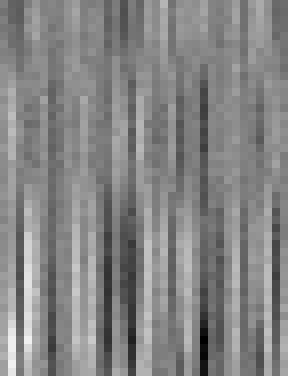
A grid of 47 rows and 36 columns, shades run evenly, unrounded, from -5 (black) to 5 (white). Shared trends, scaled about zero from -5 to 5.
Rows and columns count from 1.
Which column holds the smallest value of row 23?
26
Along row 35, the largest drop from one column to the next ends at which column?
35
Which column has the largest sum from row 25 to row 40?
4
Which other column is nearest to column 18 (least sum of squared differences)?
15
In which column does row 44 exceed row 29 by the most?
2
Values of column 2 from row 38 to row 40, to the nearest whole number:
2 2 3
